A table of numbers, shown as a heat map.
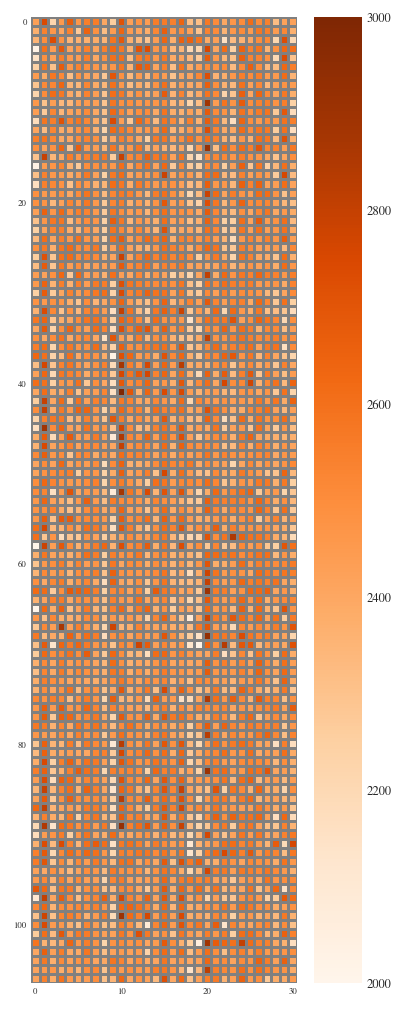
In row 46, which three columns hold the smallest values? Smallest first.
9, 2, 19
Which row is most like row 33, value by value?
78
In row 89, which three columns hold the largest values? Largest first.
10, 1, 17
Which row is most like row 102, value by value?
68
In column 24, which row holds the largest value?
102
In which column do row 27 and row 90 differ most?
20
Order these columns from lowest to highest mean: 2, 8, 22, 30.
8, 2, 30, 22
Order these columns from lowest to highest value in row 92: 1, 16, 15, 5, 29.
29, 16, 5, 15, 1
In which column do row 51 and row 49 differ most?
30
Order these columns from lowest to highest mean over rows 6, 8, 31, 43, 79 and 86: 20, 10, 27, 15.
27, 15, 10, 20
